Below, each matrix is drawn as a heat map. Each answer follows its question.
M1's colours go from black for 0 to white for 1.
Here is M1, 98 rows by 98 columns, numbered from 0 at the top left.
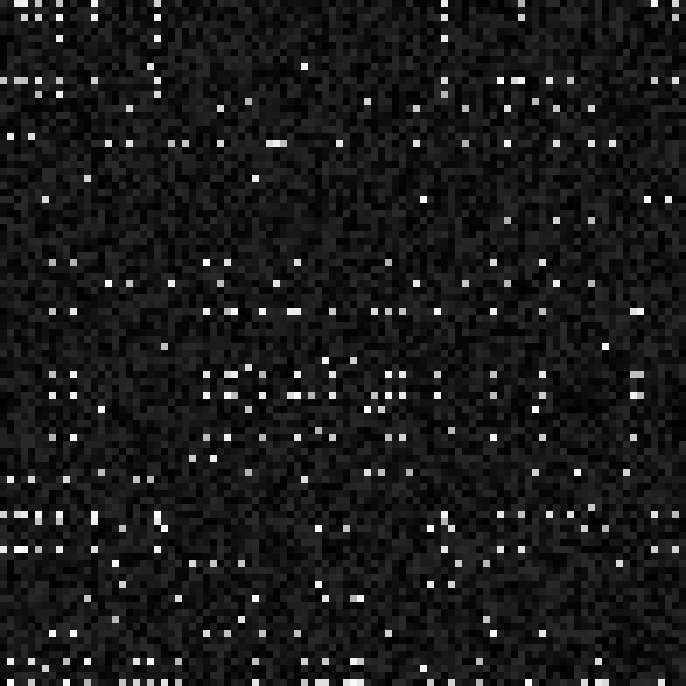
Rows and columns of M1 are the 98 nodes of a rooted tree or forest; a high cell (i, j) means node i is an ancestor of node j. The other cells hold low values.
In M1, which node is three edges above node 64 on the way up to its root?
75
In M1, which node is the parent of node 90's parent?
53
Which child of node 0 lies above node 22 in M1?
2
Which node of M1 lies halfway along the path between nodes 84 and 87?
15
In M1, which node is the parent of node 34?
88
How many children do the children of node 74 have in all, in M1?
1
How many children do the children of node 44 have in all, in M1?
3
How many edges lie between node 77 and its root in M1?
6
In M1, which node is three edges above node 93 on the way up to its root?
73
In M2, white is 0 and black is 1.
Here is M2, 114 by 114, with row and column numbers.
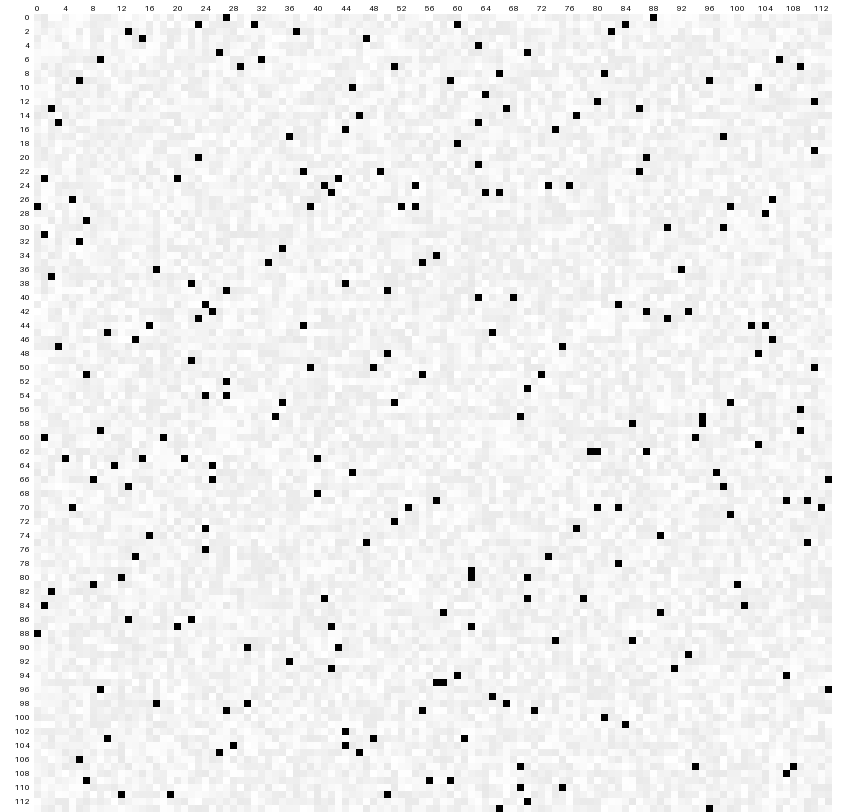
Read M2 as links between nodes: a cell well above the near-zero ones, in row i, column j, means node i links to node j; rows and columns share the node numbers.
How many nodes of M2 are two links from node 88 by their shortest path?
1
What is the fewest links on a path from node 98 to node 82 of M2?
4
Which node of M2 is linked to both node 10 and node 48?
node 103
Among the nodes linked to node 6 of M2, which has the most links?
node 9
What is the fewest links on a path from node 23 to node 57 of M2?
6
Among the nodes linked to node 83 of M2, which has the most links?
node 70
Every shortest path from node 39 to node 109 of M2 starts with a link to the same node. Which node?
node 27
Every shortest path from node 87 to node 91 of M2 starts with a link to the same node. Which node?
node 42
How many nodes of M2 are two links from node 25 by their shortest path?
5
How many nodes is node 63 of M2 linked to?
4
